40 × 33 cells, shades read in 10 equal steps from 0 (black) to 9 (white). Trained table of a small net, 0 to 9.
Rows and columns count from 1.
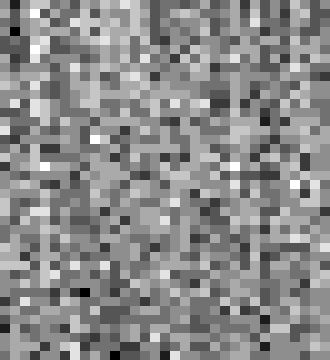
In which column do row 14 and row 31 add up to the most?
5
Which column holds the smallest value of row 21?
6
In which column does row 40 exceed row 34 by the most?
18
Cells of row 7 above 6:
7
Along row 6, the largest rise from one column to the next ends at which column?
4
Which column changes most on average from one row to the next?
27
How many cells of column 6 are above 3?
26
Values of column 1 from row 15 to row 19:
8 3 4 7 2
